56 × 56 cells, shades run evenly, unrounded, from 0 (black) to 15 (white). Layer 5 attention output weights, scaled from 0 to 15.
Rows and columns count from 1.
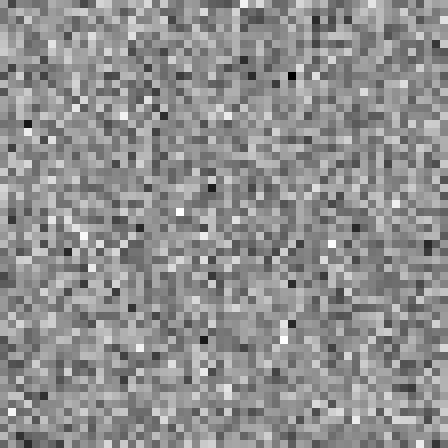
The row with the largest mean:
50
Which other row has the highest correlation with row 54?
37
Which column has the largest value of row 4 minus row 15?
21
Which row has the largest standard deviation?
52
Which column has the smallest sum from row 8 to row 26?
20
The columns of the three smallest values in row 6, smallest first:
55, 40, 43
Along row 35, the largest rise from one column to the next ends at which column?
42
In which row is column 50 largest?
26
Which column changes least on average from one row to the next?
8
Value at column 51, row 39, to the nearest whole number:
7
